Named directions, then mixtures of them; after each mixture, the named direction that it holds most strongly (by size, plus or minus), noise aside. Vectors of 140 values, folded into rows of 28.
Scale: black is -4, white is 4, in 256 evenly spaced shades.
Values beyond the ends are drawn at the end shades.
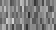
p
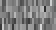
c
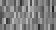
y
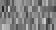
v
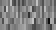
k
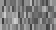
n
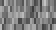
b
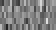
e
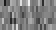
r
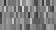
p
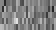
n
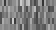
p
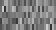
n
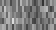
p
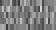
e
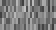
y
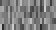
c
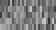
v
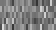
p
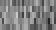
k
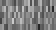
y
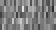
y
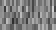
y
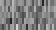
v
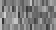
n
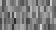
c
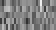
c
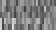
c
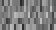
b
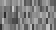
n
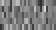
e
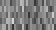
p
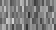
p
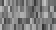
b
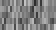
b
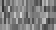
v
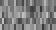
b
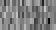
k
